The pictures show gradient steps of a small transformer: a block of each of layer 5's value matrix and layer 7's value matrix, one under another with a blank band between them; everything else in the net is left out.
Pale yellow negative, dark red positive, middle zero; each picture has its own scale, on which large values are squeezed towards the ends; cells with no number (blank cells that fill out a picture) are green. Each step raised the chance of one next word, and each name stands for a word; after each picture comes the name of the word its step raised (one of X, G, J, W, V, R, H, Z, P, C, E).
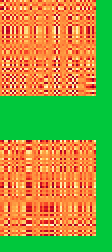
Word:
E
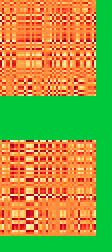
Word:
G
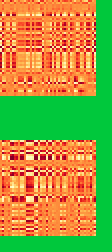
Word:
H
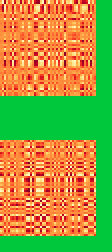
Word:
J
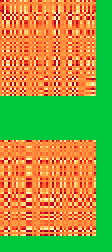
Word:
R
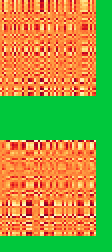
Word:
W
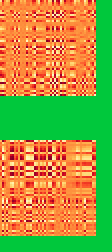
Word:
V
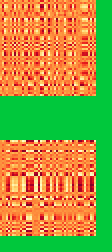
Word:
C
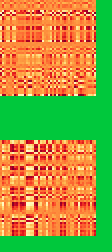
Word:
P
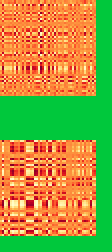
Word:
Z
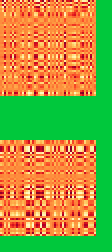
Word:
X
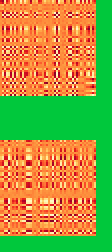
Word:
V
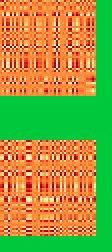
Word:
H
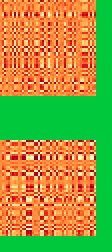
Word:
H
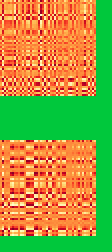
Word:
R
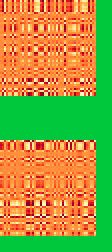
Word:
W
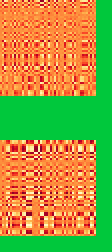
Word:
X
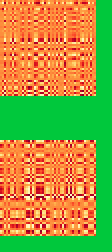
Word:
G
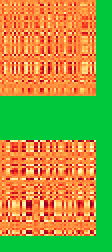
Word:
Z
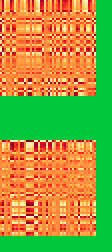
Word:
W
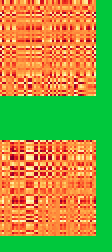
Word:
V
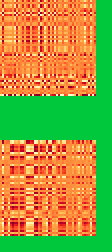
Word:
P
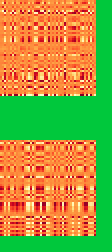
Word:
P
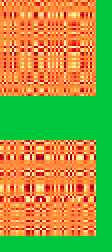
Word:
H
